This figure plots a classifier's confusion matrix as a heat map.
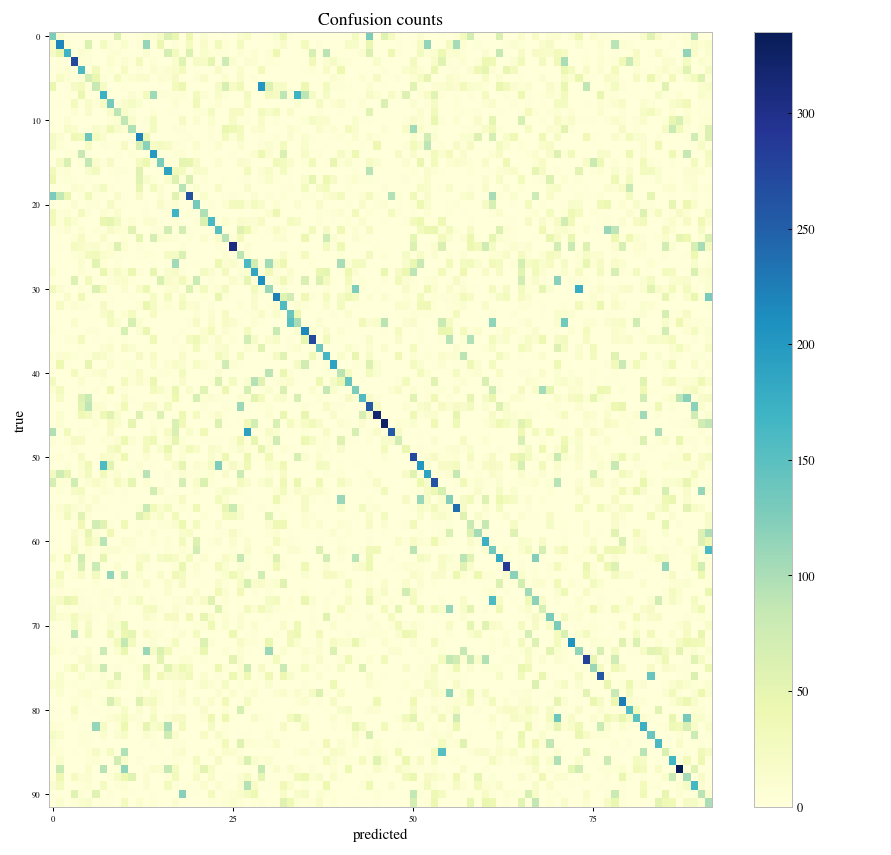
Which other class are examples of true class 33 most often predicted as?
85
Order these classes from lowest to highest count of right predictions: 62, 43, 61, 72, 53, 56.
61, 43, 62, 72, 56, 53
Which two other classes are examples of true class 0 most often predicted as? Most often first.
44, 89
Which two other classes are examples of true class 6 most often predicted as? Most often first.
29, 74
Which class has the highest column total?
50
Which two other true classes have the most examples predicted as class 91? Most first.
61, 31
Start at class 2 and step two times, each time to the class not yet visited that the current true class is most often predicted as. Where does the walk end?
86
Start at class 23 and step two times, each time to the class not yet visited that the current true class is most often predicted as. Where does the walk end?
67
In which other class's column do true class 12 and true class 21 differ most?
17
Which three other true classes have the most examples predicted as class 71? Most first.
34, 3, 22
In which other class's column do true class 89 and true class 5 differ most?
27
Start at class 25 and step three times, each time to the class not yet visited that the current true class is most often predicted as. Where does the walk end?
80
